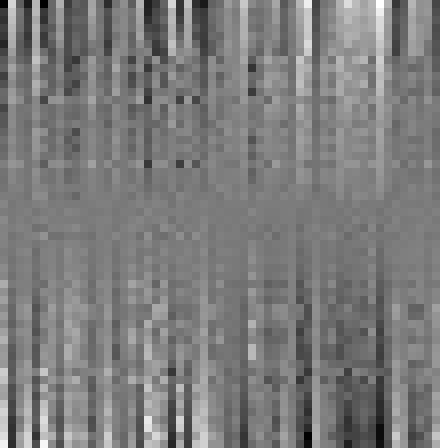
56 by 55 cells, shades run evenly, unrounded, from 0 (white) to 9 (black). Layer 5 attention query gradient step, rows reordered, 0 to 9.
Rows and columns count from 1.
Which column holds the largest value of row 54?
48
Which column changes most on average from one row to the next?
6
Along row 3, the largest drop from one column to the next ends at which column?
2
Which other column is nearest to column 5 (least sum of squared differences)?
43
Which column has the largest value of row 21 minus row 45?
19
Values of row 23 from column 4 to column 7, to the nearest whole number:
5 4 5 5
